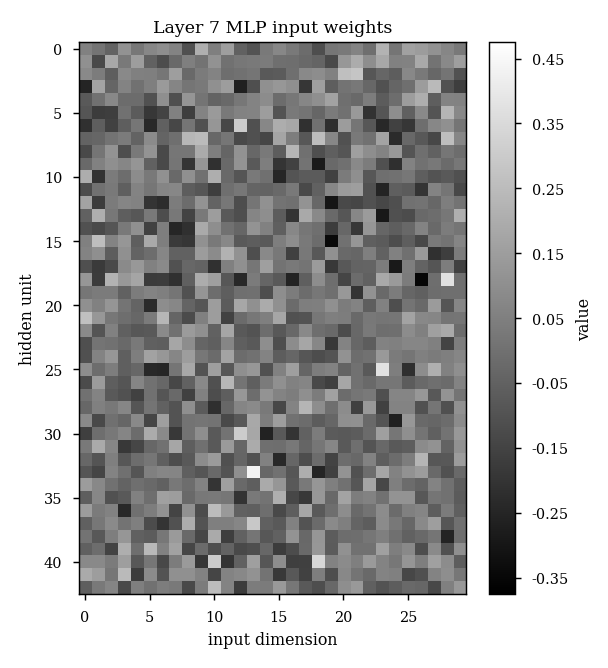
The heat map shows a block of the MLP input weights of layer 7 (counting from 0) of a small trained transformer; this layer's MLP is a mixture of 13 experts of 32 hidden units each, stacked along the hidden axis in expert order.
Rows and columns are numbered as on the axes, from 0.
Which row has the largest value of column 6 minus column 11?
21
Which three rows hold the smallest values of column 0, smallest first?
3, 6, 30
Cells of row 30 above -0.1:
26
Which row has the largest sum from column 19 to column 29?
1
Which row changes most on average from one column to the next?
18
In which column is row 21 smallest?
11
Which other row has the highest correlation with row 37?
25
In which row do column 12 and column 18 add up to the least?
42
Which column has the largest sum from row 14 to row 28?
9
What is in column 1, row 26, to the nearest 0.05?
0.15
